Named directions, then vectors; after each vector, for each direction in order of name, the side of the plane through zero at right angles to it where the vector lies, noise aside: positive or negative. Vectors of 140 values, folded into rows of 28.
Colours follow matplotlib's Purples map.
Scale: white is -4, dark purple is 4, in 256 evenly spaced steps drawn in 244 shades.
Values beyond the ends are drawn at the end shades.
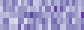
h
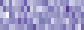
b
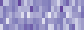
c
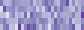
positive, positive, positive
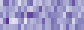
negative, negative, positive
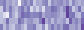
positive, negative, positive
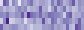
negative, negative, positive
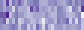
negative, positive, negative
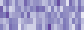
negative, negative, negative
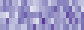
positive, negative, positive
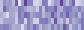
positive, negative, positive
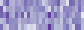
negative, negative, negative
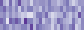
positive, positive, negative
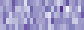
negative, positive, positive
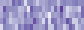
negative, positive, positive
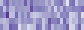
negative, negative, negative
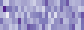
positive, positive, positive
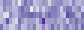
positive, negative, positive
